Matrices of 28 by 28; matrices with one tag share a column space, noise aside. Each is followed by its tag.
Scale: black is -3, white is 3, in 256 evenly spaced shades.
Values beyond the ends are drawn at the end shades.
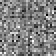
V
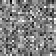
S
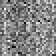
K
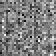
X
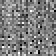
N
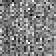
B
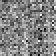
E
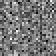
X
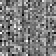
V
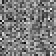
K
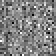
V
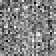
V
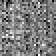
X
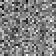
E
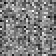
B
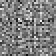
K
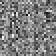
X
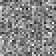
V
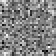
N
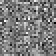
K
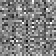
K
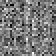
B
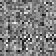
X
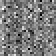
E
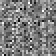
K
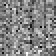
N
